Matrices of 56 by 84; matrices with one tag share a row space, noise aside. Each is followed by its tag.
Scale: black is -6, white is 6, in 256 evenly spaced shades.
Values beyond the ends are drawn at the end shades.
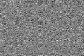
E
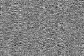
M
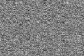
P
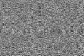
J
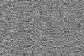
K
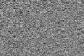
P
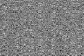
E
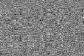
M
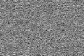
P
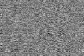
M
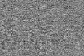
K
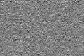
P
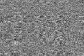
M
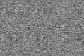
P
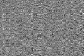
J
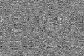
M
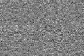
M
